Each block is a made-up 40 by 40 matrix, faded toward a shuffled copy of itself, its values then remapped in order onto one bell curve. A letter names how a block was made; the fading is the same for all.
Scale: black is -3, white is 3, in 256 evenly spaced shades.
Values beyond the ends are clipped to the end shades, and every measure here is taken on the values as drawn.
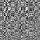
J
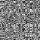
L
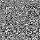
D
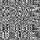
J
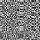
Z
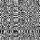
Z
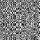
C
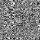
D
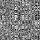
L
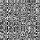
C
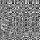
Z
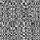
J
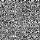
D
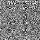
D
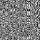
L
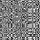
Z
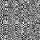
L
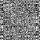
L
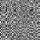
C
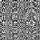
J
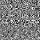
D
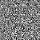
D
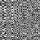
C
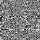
D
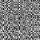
C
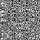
L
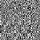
L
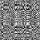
J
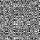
L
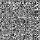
D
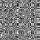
Z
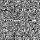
D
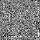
D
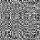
C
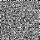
D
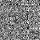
D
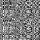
C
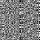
C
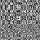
Z
